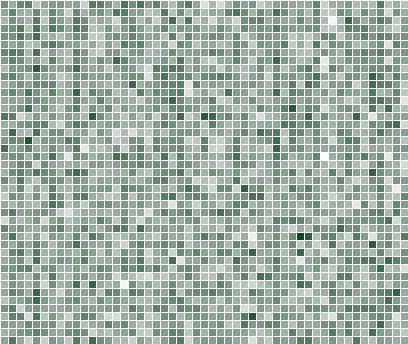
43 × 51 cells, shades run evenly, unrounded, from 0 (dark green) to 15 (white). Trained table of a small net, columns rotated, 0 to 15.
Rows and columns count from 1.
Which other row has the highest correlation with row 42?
22
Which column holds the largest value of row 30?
32
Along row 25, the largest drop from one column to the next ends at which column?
7
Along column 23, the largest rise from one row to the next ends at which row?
33
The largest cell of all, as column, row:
41, 20
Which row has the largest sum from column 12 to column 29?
35
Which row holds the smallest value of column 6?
16
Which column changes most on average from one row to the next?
49
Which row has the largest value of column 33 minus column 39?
15
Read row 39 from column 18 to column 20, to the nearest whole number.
7 9 5
